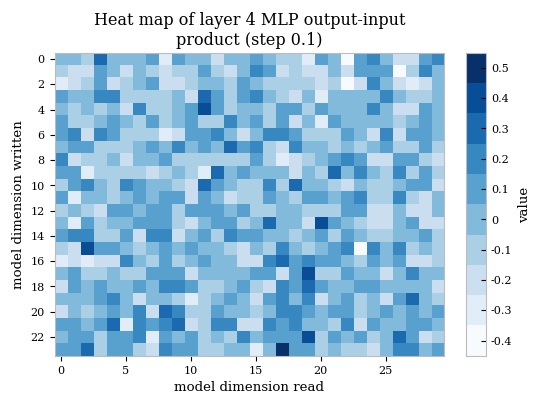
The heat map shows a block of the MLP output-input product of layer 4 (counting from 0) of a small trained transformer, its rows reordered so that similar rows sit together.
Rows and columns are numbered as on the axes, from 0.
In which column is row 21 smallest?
5
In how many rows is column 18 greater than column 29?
13
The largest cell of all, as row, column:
23, 17
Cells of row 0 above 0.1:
3
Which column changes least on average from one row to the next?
29
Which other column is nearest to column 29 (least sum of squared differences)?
25
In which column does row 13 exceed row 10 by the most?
20
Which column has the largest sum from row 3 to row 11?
11
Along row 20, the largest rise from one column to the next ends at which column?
8
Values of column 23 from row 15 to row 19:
-0.4 -0.1 0 0.1 -0.1
